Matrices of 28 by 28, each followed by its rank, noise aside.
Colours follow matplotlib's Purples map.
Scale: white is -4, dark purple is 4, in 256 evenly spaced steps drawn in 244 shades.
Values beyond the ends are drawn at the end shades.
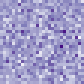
six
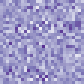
five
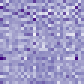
five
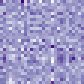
four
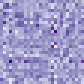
four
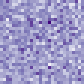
seven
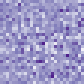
five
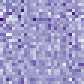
five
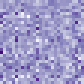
four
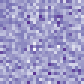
seven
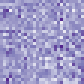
five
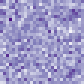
seven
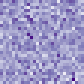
six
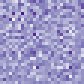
seven
